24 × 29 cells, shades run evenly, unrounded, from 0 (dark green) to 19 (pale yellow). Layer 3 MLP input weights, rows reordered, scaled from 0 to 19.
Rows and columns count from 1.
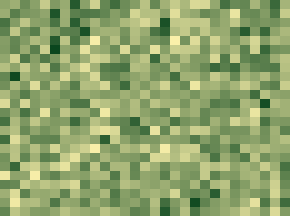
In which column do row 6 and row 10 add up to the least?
27
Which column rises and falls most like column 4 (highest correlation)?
25
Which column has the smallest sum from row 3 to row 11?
6
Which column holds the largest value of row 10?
20
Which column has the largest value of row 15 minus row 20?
12
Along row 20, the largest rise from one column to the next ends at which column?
4
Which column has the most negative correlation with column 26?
15
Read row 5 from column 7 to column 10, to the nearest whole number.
14 5 10 19
